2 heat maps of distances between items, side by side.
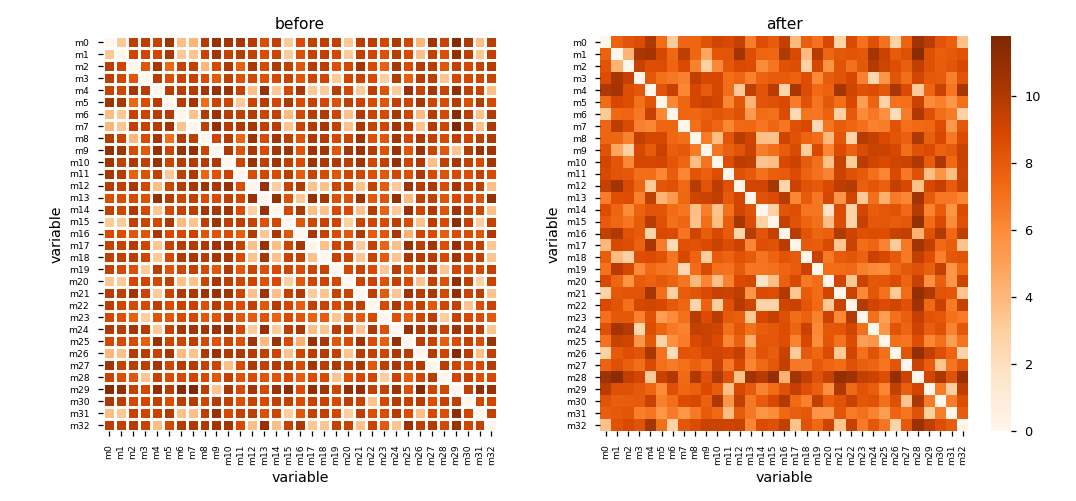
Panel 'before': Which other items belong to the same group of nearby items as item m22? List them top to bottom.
m30
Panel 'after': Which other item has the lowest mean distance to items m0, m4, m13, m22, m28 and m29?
m31
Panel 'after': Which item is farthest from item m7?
m1
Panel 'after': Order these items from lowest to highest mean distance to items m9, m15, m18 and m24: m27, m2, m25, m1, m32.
m2, m1, m27, m25, m32
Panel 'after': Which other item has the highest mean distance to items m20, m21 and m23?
m28
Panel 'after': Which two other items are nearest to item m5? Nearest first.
m25, m13
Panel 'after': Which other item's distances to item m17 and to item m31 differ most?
m29
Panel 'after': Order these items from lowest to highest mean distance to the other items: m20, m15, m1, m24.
m20, m15, m24, m1
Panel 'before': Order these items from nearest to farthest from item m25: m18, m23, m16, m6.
m16, m23, m6, m18
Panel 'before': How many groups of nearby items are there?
9
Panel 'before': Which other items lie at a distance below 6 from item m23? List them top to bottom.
m3, m19, m28
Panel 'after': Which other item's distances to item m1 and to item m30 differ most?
m27
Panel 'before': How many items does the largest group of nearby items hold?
8
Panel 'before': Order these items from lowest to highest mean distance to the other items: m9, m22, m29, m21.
m21, m22, m9, m29
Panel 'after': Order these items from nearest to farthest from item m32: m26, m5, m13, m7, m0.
m26, m0, m13, m5, m7
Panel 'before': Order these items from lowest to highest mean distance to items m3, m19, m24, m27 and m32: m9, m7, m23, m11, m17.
m23, m17, m11, m9, m7
